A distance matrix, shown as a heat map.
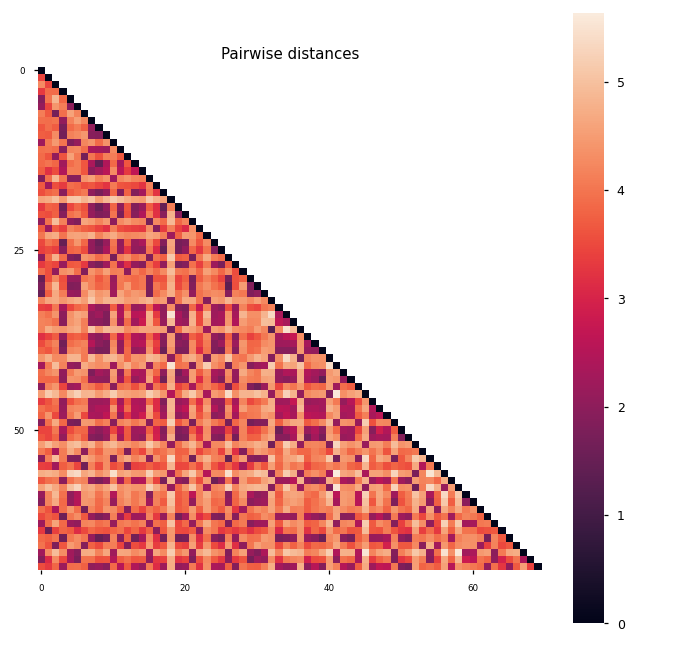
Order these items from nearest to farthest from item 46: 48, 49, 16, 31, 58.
48, 16, 49, 31, 58
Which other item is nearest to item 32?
36
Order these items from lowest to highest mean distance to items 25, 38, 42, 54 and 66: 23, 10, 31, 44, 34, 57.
57, 34, 44, 10, 31, 23
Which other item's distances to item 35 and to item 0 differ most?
31
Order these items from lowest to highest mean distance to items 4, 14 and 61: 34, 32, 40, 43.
43, 34, 40, 32
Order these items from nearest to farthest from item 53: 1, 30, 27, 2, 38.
2, 27, 1, 38, 30
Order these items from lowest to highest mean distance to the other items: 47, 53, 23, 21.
47, 21, 53, 23
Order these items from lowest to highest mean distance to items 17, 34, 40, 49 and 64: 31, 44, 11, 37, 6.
37, 11, 44, 31, 6
